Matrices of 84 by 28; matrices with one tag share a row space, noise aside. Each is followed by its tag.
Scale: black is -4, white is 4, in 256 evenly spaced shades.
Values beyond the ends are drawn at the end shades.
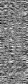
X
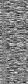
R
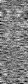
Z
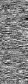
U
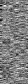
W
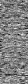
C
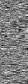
U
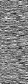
U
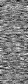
Z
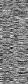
W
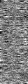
Z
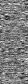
C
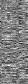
U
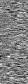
R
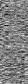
C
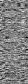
C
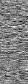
U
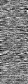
Z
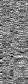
W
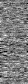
Z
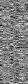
W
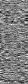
C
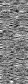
W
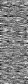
Z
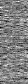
Z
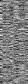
W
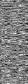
U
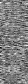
C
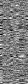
W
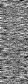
Z
